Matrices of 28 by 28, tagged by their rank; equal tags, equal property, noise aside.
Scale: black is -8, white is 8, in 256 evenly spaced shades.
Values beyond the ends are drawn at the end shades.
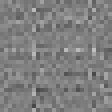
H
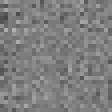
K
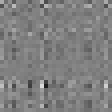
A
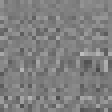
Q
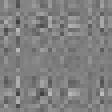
A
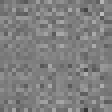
Q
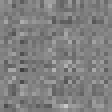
Q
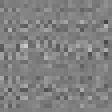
Q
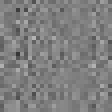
Q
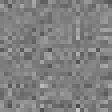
H
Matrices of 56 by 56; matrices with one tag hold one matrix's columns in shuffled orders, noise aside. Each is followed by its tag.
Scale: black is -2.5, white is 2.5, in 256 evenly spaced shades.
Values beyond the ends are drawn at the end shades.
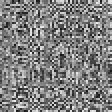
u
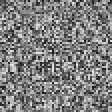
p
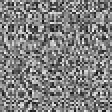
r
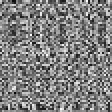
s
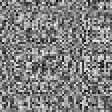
p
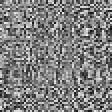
u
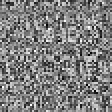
p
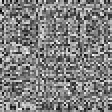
s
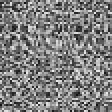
r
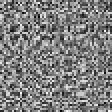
r
